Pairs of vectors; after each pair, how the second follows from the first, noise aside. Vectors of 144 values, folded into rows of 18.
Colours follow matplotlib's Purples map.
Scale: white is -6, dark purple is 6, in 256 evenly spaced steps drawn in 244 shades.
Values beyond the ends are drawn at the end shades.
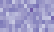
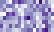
wrapped around, scaled up.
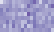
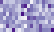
reversed, negated, scaled up.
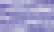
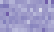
partly zeroed.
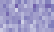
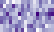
wrapped around, scaled up.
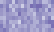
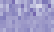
negated, partly zeroed.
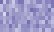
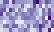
reversed, negated, scaled up.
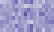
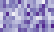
wrapped around, scaled up.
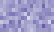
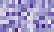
scaled up.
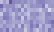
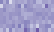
negated, partly zeroed.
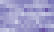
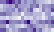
reversed, scaled up.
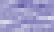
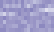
reversed, partly zeroed.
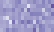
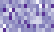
wrapped around, scaled up.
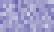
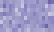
negated, partly zeroed.
